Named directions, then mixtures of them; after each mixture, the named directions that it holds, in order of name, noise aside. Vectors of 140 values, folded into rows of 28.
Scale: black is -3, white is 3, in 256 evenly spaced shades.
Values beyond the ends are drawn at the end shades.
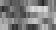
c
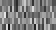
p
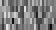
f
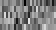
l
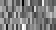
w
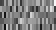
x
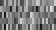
x.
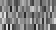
p.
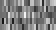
f, p, w.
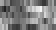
c.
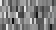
f, p.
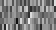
l, x.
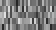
f, p, w.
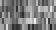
c, f, x.
